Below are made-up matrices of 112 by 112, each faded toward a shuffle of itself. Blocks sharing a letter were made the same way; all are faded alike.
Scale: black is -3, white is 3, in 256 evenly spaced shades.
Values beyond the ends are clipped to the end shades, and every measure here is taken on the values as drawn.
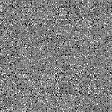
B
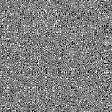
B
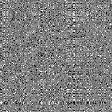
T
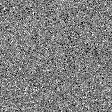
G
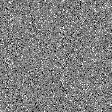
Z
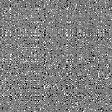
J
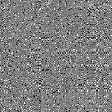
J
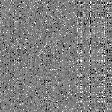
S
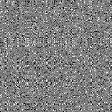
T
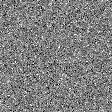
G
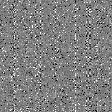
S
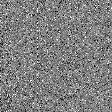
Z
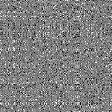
J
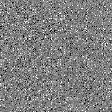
B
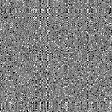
T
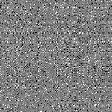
J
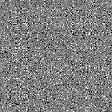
B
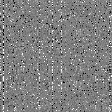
S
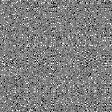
B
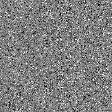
Z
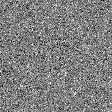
G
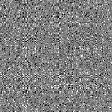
T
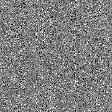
Z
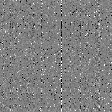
S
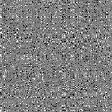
J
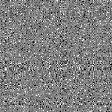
J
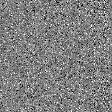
Z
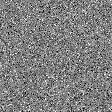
G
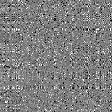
J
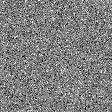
G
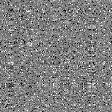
B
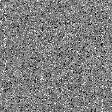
Z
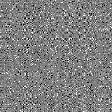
J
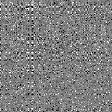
T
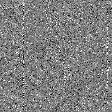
Z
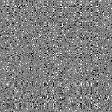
T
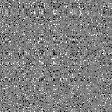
J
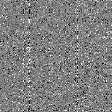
S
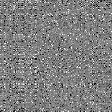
J
